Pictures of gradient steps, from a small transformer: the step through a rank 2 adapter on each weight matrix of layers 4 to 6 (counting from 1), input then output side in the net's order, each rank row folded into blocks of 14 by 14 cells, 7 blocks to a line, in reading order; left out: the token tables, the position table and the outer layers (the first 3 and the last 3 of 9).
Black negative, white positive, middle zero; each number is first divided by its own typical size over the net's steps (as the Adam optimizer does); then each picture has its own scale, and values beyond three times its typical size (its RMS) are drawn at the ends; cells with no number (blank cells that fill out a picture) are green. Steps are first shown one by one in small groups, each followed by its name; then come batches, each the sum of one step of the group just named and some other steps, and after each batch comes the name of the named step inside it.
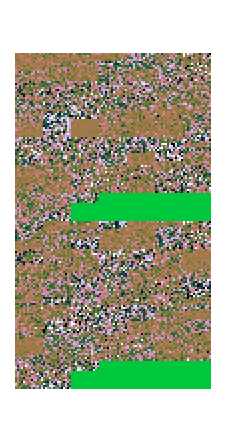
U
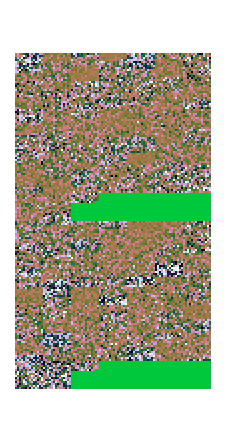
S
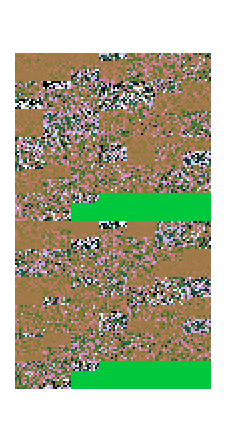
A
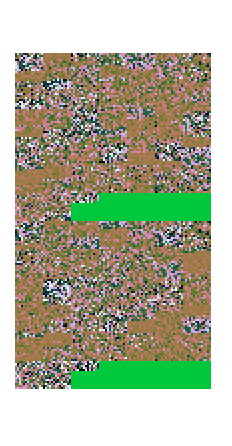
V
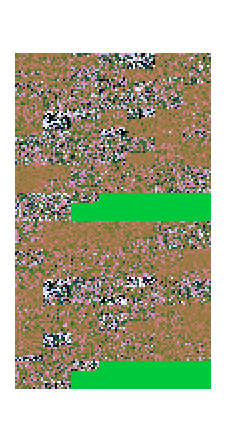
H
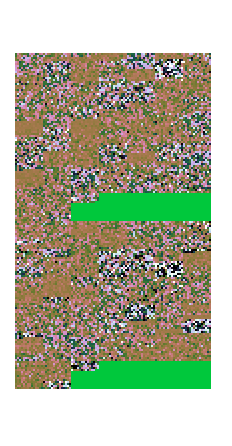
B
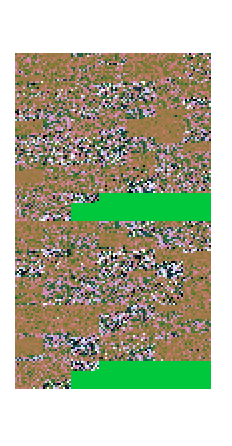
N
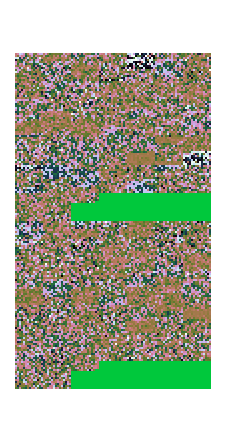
S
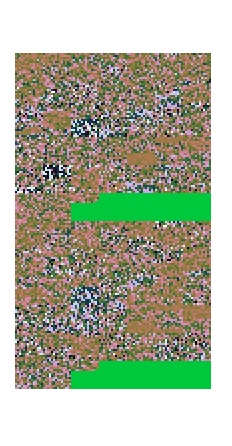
A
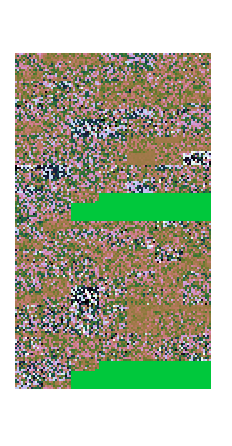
A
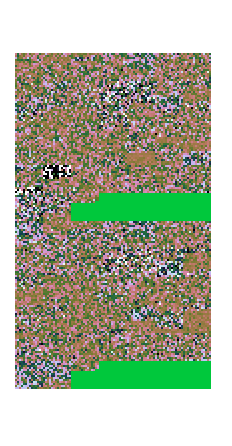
B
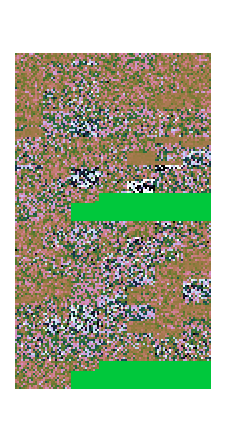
A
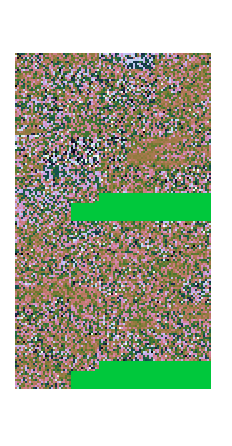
H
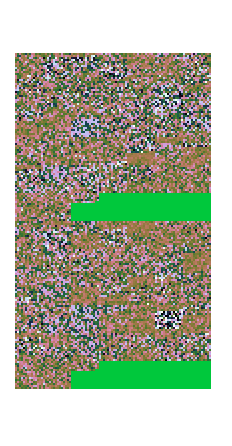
U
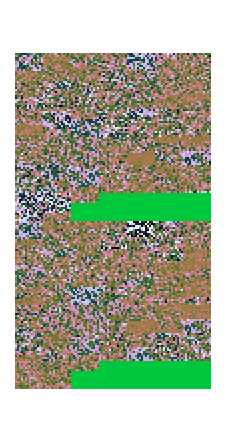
V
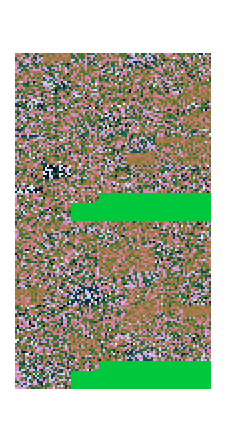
S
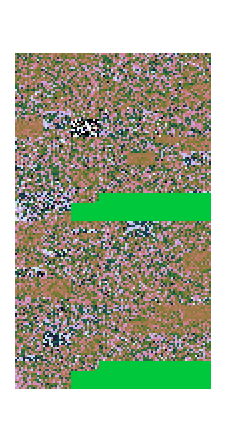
H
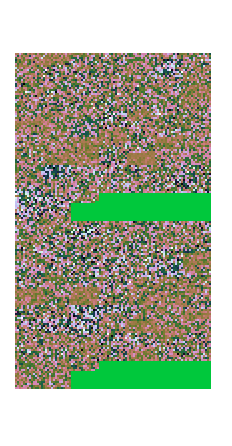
B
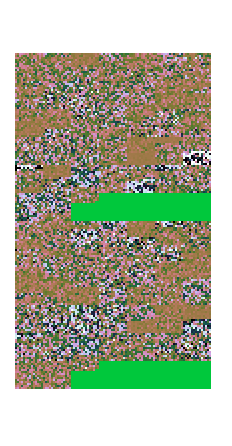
A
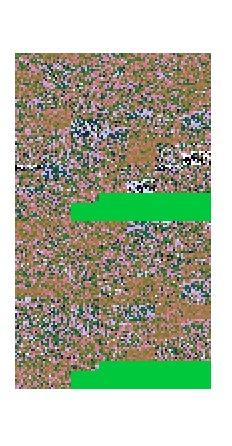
B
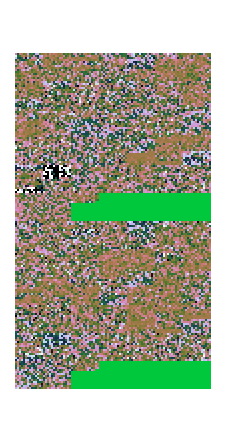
S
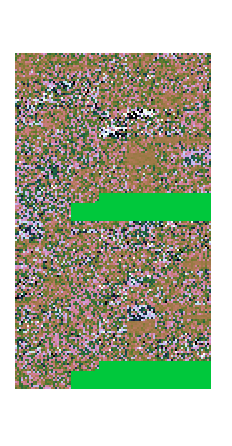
A
